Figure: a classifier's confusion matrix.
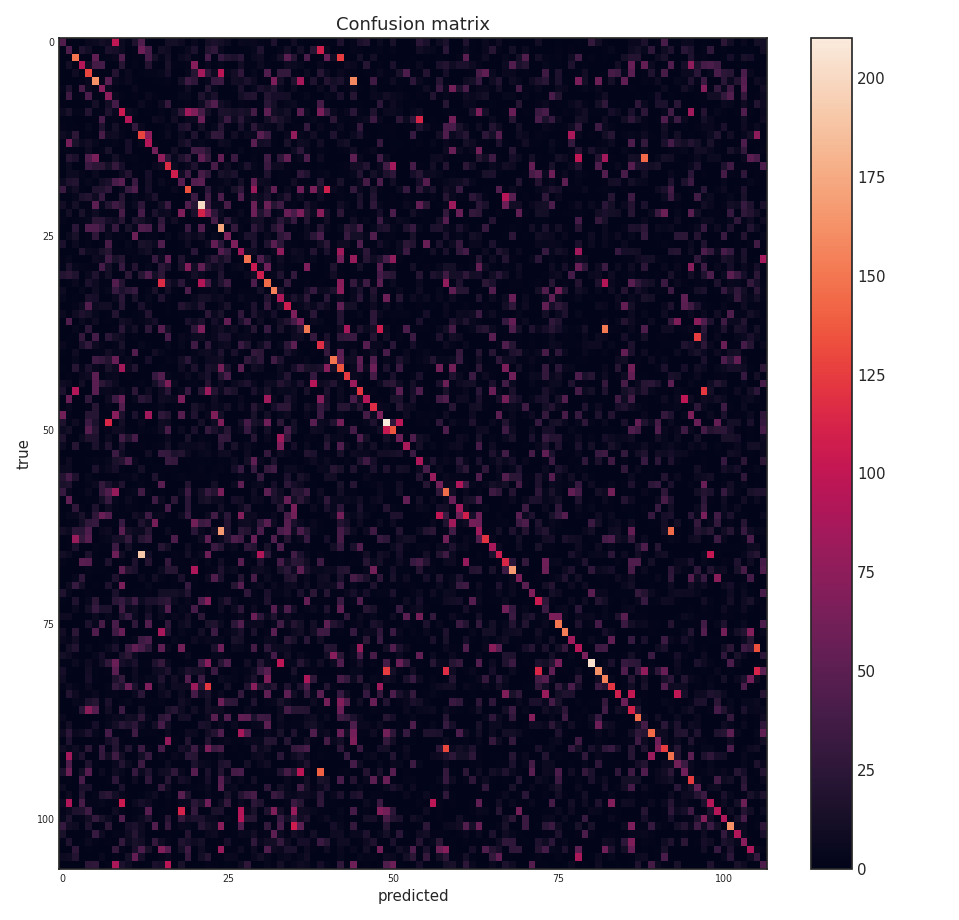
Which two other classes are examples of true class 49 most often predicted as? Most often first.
7, 51
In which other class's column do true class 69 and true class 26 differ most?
99
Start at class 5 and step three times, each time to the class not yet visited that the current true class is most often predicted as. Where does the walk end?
96
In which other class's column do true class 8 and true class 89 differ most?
27
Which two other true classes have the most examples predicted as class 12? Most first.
66, 1
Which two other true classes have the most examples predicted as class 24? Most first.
63, 4
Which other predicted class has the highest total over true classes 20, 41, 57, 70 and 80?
60
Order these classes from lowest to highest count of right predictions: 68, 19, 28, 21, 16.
16, 19, 28, 68, 21
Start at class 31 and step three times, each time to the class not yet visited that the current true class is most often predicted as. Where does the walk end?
81
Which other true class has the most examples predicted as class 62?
72
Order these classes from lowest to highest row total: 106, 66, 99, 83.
106, 66, 99, 83
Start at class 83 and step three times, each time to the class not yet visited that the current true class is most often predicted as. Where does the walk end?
59
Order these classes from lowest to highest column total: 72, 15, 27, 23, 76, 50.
76, 72, 23, 50, 15, 27
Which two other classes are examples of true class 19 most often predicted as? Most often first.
40, 29
